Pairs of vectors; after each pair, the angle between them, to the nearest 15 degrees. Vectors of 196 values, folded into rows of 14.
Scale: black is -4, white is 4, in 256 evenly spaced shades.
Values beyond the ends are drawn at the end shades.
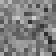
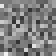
105 degrees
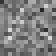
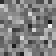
90 degrees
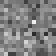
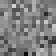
105 degrees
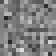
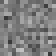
15 degrees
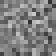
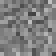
165 degrees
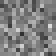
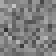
135 degrees
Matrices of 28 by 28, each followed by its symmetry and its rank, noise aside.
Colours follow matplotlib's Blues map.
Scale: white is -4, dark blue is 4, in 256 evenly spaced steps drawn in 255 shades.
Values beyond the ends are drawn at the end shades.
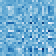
no symmetry, rank two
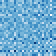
antisymmetric, rank two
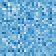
symmetric, rank four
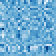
no symmetry, rank four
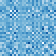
symmetric, rank three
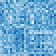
no symmetry, rank four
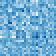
symmetric, rank four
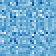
antisymmetric, rank four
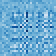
symmetric, rank two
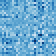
symmetric, rank three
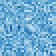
antisymmetric, rank four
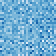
no symmetry, rank four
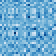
symmetric, rank two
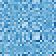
symmetric, rank three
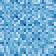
symmetric, rank four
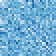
symmetric, rank four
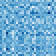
antisymmetric, rank four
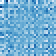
symmetric, rank four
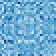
no symmetry, rank three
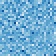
no symmetry, rank four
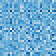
no symmetry, rank three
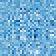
no symmetry, rank three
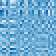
antisymmetric, rank two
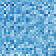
symmetric, rank three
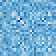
symmetric, rank three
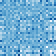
symmetric, rank three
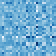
no symmetry, rank two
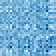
symmetric, rank two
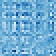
antisymmetric, rank two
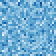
no symmetry, rank three
